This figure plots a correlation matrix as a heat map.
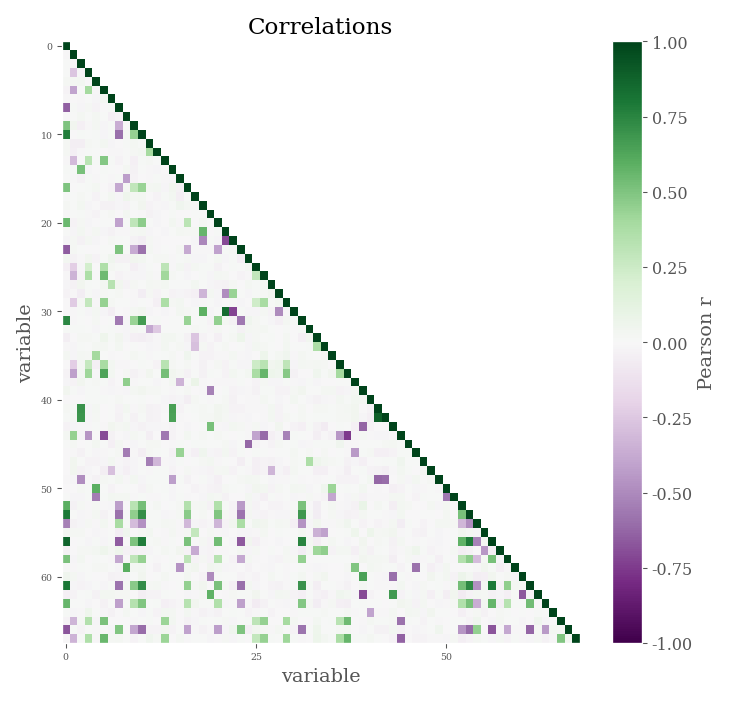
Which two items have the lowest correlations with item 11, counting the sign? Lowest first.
47, 32
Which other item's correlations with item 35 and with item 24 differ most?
45
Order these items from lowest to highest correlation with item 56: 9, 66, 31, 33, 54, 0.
66, 54, 33, 9, 31, 0
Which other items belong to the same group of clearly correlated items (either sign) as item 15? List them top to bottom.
8, 38, 46, 59
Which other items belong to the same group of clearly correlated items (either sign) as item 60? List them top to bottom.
19, 39, 43, 62
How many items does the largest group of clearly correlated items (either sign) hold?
16
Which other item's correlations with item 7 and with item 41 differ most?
42
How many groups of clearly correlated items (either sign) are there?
12
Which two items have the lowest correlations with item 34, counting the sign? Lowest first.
55, 17
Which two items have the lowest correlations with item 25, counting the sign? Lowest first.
44, 1
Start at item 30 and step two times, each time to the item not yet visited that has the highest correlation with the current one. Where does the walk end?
18
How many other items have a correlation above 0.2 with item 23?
3
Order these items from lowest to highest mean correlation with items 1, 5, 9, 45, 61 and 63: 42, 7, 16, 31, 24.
7, 24, 42, 16, 31
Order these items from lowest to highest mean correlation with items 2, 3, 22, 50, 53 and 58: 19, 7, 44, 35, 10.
7, 44, 19, 35, 10
